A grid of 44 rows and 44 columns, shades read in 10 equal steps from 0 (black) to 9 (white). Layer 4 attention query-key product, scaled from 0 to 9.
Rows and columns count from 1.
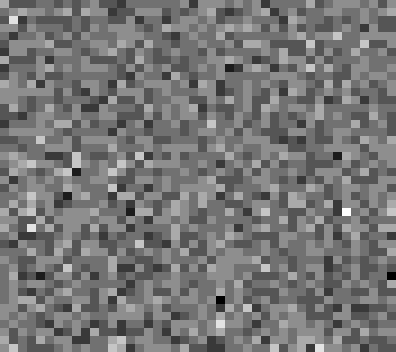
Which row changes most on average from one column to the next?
27
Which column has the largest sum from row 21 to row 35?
4
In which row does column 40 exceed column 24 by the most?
44
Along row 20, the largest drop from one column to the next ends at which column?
17
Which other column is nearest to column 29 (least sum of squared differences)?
11
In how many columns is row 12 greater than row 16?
21
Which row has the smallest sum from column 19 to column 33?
9
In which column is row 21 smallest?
25
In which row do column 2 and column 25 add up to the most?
41
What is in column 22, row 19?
5
